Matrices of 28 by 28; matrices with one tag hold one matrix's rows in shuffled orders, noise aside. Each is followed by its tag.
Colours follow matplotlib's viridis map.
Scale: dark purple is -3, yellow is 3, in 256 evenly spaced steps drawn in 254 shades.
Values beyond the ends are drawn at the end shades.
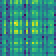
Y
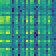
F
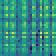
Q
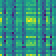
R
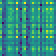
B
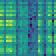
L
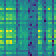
L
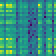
L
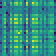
Y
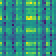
R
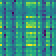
R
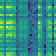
L
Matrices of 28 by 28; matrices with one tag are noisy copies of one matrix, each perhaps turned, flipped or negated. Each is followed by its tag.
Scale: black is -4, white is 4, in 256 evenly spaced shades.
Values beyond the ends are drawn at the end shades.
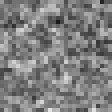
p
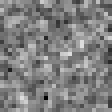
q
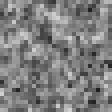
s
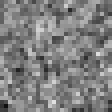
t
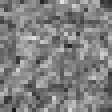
t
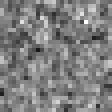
s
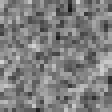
p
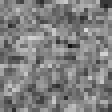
t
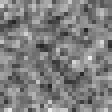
q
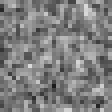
q
